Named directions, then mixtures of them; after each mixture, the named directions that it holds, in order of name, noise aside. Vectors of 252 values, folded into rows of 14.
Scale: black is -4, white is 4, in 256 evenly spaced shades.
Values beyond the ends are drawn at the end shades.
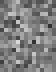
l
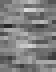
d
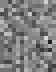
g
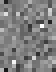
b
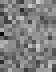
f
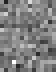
b, d.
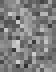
l.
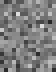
b, f.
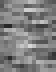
d.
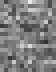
b, d, l.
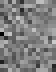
f, g.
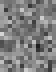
f, g.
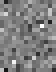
b.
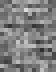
d, g.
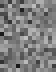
f, g.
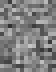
d, g.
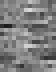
d.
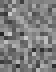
f, g, l.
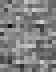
d, g.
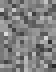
g.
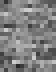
b, d, l.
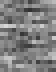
d.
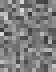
f, g.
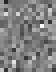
b.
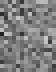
f, g.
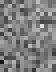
b, f.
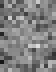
d, f.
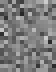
f, g.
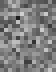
g, l.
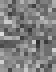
f, l.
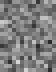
f, g.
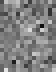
b, l.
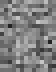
d, g.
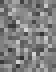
g, l.
